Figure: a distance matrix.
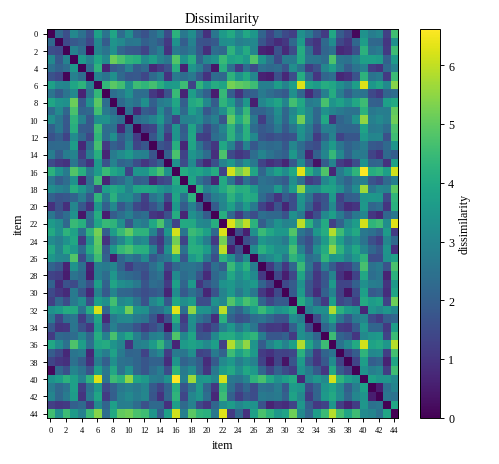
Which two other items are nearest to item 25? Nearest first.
23, 44
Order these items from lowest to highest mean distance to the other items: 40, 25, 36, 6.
25, 36, 40, 6
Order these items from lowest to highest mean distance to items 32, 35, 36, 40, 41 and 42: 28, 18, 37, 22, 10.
28, 37, 10, 18, 22
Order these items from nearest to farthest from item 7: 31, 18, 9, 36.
9, 31, 18, 36
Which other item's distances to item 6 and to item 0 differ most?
39
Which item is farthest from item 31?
44
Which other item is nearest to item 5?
2
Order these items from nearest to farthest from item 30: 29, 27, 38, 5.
38, 5, 27, 29
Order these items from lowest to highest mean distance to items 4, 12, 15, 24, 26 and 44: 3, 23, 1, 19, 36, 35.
1, 23, 19, 35, 3, 36
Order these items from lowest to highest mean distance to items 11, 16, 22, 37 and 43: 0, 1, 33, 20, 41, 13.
20, 1, 0, 13, 33, 41
